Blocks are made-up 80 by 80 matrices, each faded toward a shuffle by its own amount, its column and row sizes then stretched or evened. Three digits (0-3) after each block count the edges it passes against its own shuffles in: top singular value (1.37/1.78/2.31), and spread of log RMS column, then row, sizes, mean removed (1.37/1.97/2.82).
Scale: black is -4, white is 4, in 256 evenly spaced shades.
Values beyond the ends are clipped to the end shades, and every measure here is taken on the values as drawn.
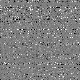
0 0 3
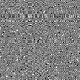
3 0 1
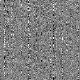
1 3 0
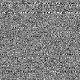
2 0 2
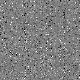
0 2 0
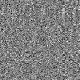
2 0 1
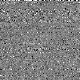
1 1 3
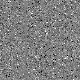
0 2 0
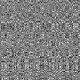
3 0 2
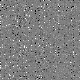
0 2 1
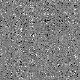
1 2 1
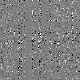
0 3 2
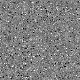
1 0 1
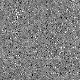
0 1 1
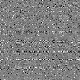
3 0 2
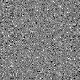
2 1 0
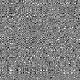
3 0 2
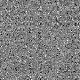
2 1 0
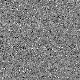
0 0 1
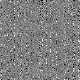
1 3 1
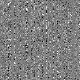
1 3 0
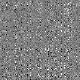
0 3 2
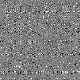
2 0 2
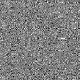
2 0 2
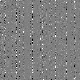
1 3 0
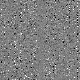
1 2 0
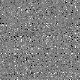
0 2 2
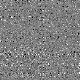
1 1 2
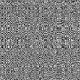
3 2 2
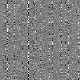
3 3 0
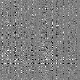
2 3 2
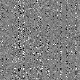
1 3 1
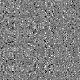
2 2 0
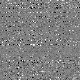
0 1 3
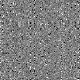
2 2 0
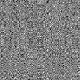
3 1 0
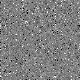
0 2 1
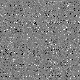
0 1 2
